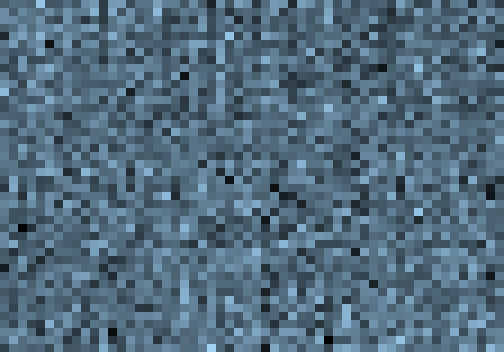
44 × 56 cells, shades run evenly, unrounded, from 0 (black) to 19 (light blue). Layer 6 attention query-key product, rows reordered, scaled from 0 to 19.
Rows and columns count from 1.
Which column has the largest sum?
28
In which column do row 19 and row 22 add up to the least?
25
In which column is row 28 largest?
41
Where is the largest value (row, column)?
44, 24
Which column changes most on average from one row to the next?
6
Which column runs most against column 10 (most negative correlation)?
52
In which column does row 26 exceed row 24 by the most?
55
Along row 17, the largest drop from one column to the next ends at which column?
19
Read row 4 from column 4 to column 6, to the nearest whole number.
10 12 12
